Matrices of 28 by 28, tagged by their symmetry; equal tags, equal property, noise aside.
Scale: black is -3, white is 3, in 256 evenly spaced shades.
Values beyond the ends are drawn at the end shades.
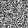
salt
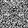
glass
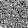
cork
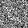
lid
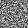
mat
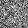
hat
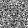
glass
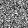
cork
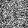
hat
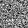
cork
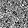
lid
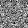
glass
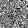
lid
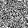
mat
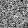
salt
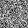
salt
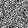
mat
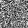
cork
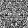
glass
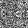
hat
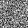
cork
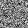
mat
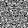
glass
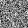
cork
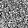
cork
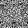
glass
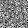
lid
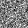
cork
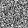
mat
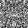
glass
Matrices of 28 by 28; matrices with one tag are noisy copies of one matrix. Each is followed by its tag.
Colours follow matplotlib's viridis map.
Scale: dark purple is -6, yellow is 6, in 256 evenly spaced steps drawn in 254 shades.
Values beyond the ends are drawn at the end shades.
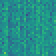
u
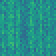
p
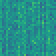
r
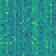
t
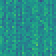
t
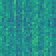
t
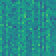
r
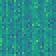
t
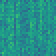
p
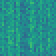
p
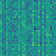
r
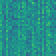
r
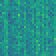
u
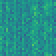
t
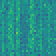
p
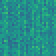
u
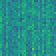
r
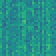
r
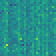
u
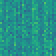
t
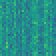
t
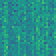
u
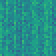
t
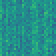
t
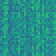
u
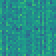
r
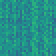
t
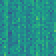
u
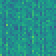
r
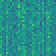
r
